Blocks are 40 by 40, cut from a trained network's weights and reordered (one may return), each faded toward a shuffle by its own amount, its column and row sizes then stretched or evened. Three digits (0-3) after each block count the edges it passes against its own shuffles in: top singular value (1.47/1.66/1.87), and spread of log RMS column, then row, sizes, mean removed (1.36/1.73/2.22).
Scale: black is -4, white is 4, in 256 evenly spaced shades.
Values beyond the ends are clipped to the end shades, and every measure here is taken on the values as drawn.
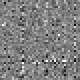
2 3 1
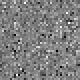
0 1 1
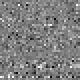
0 0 2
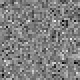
1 2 0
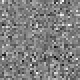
0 2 2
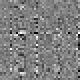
3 3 2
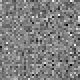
1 2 0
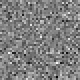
1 0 1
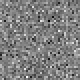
0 0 1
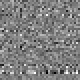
2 0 3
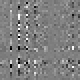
2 3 2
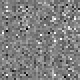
1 2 0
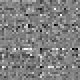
1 1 3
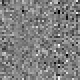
0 3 0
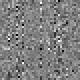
0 3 0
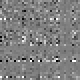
1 3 3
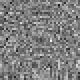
2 0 1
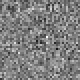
2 0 1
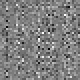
2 3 1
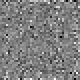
1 2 1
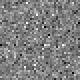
0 0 0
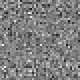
2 0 1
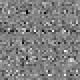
0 1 3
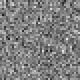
2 0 0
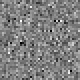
0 0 1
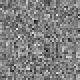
2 1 0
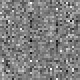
1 3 1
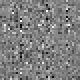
0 3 2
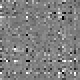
3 3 2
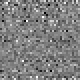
0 0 3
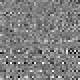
3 1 3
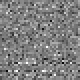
2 0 2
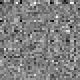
3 1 2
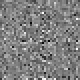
0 2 1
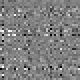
2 2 3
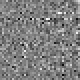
1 1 2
